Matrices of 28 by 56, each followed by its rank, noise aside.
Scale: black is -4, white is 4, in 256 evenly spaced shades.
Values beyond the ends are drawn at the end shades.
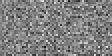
eight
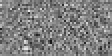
eight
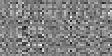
four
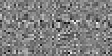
four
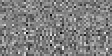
six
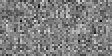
eight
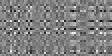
two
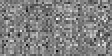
six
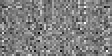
six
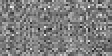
six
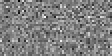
eight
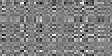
two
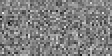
eight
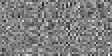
six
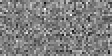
six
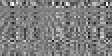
three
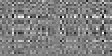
two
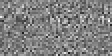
six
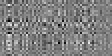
two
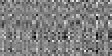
four
